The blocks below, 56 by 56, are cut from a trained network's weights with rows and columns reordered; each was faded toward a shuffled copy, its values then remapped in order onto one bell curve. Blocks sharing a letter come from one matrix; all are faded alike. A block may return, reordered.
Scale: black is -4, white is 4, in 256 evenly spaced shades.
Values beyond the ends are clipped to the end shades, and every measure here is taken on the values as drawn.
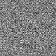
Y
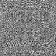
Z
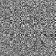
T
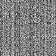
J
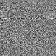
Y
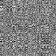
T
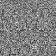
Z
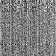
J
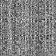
J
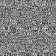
Y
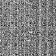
J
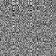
T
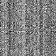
J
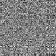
Y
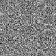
Z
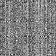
J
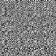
T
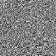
Z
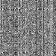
J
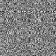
Y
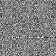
Y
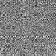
Y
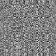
T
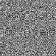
Y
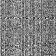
J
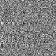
Y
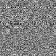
Y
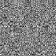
Z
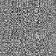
T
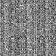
J
